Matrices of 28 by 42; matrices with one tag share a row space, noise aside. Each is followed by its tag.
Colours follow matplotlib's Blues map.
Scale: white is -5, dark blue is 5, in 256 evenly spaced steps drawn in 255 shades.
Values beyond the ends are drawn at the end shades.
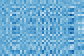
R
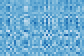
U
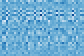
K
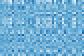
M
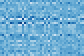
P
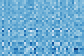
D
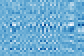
R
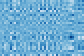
R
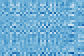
R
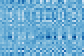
M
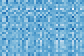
K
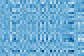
R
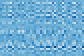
M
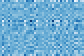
D
